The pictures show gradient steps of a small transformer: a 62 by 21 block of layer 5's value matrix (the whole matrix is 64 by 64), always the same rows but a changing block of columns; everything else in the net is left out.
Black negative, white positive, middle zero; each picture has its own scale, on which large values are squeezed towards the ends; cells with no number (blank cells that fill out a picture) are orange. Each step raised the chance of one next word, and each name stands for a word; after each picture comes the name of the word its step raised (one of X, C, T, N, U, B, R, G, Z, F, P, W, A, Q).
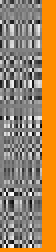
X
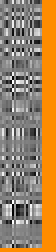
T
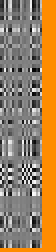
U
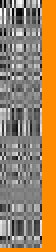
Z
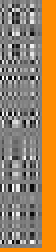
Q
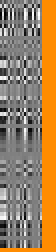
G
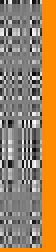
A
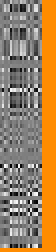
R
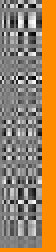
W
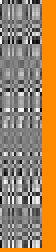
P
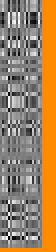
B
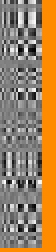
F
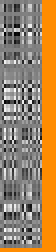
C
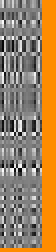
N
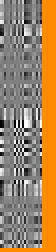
X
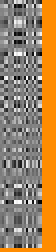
W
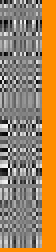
W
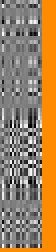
X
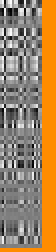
Z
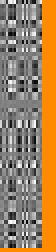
A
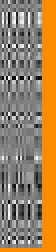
Q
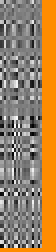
X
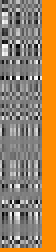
Q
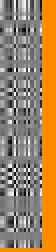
U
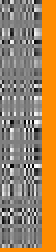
R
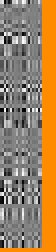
P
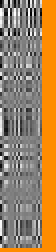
Z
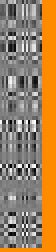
N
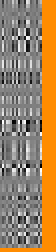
N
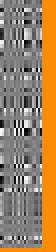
B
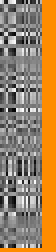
P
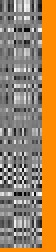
U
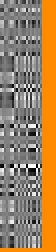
R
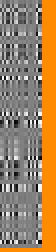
Q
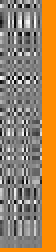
W
